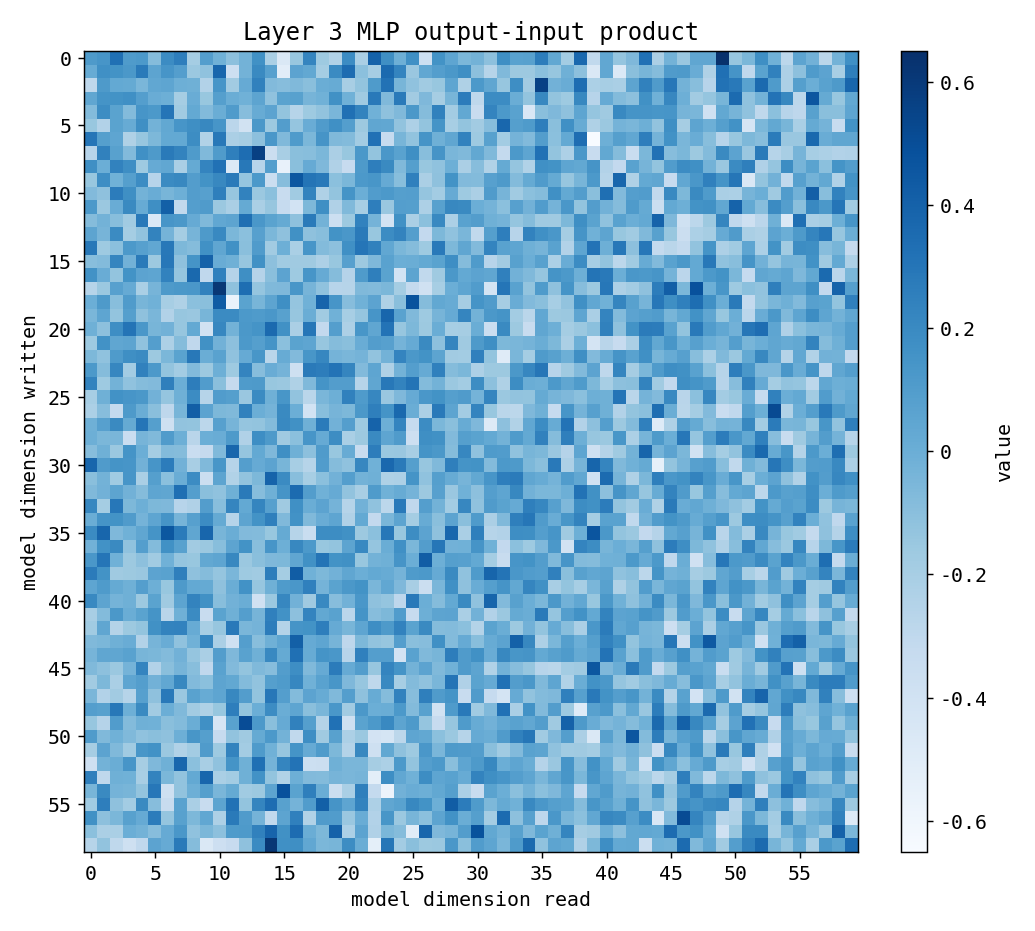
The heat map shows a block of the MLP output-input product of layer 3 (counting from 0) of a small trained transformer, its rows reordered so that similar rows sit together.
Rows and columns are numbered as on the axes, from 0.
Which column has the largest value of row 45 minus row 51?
39
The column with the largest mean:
40
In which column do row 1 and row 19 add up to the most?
23
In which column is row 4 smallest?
34
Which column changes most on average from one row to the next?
44
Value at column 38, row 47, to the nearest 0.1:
0.1
